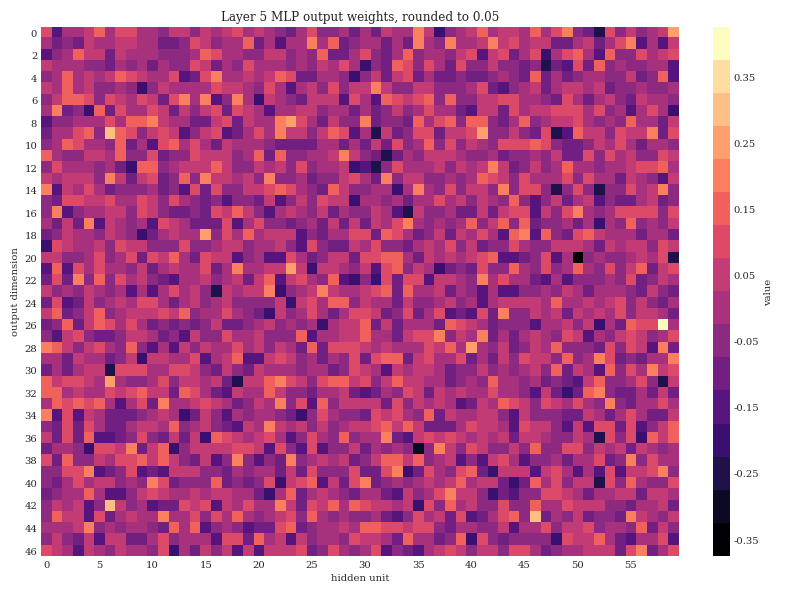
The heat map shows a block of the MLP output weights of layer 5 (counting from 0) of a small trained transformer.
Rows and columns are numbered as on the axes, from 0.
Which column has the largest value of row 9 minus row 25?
6
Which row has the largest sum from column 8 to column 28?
8
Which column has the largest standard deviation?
52
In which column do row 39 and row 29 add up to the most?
33
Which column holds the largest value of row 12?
42
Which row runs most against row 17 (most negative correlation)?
7
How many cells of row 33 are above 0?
30
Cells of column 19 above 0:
15
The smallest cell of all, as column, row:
50, 20
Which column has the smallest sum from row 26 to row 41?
44
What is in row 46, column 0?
0.1
